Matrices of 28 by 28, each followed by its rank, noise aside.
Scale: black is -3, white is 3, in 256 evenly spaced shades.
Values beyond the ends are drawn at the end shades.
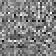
five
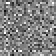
eight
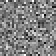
eight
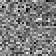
seven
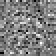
six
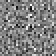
seven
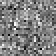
six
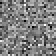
eight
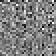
seven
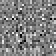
six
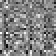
five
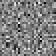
six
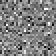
five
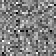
six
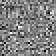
seven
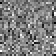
seven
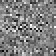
seven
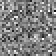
six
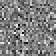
eight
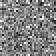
eight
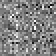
seven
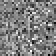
eight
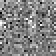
eight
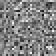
seven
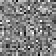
six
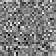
eight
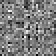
five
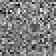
eight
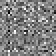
five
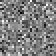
seven
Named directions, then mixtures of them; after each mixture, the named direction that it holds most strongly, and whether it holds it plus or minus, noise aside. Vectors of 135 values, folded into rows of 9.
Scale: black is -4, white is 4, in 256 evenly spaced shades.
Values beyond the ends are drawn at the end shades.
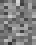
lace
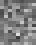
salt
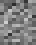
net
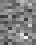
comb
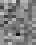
lace, minus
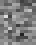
comb, minus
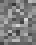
net, plus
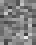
comb, plus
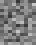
salt, plus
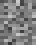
lace, plus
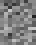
net, plus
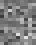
salt, plus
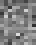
salt, plus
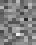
lace, plus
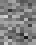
comb, minus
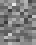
net, minus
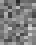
salt, plus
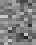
comb, minus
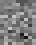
comb, minus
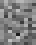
salt, minus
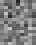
lace, minus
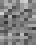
net, minus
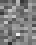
lace, plus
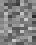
lace, minus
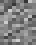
net, plus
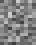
salt, minus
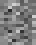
net, minus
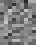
net, plus
